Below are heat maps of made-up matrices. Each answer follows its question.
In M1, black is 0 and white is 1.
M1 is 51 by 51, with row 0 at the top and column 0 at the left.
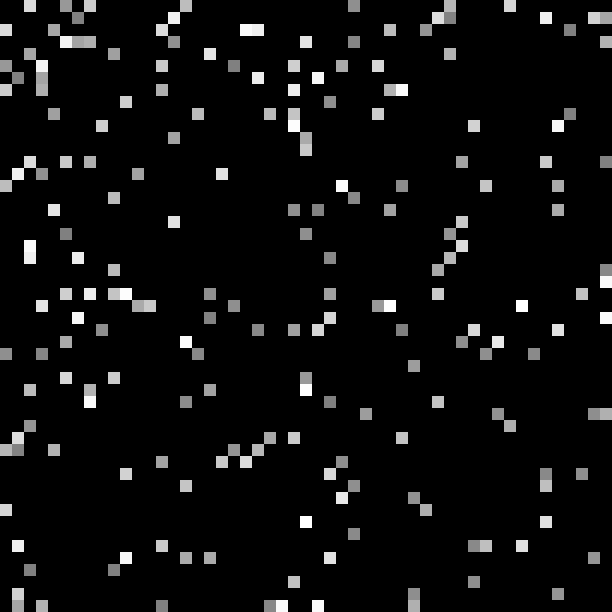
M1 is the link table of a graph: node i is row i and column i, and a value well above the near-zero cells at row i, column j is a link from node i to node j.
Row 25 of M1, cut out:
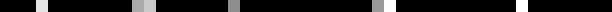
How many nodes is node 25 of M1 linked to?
7
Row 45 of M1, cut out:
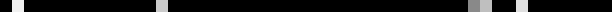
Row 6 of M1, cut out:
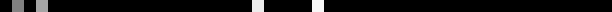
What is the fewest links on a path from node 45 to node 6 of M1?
2
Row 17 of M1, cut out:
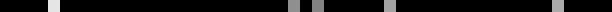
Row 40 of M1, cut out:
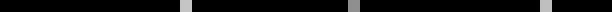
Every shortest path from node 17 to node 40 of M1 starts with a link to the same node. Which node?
node 46
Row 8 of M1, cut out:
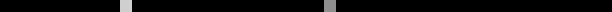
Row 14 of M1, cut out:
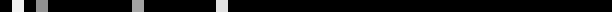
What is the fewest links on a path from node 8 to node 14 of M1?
5
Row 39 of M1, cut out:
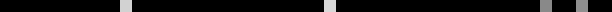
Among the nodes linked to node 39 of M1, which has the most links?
node 27
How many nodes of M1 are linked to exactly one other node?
4
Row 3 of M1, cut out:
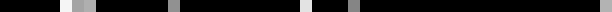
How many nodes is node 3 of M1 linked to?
7
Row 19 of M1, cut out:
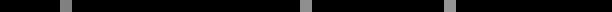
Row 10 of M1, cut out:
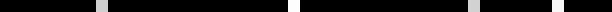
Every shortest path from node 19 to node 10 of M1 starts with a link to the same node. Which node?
node 5
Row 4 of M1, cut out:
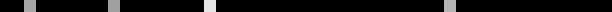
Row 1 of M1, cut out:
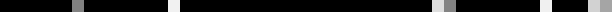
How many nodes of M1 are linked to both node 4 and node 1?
1
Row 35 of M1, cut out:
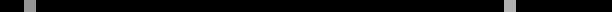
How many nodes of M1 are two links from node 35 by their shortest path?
7
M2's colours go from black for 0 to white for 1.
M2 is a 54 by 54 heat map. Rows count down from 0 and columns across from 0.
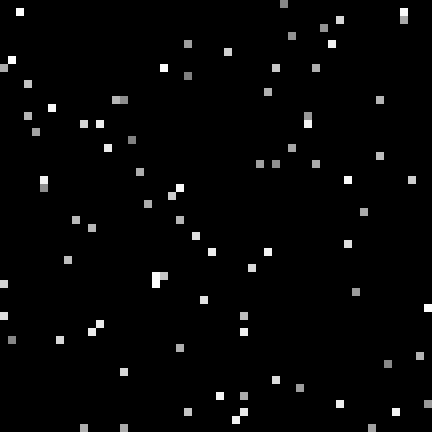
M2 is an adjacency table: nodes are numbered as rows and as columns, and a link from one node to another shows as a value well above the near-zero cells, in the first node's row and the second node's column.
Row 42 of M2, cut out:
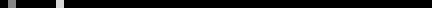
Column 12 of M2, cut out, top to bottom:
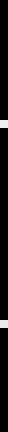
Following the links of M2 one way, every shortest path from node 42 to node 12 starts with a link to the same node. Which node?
node 1
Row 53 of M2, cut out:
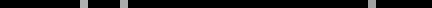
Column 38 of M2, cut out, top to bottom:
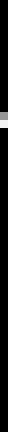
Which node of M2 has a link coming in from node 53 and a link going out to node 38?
node 15
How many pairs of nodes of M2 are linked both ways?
6
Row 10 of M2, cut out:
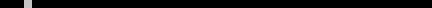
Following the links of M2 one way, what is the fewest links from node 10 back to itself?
5
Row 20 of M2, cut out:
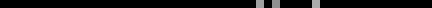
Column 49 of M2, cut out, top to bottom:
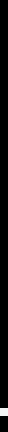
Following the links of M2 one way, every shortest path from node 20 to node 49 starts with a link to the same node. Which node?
node 39
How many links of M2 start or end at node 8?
5
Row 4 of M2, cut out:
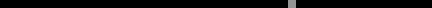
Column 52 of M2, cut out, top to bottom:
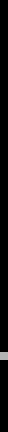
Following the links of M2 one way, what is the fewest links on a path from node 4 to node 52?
3
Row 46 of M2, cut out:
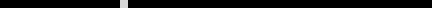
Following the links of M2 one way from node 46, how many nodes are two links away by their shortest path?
3
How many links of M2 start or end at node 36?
3
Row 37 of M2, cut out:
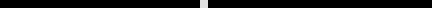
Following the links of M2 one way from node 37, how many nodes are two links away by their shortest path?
1
